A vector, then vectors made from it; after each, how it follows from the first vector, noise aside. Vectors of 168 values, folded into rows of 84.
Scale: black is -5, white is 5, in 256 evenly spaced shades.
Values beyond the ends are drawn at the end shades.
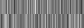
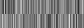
reversed, negated.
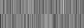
wrapped around, negated, shrunk.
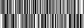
negated, scaled up.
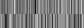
negated.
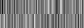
wrapped around, negated.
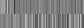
partly zeroed.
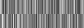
reversed, negated.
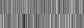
wrapped around, negated, partly zeroed.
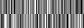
scaled up.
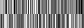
scaled up.
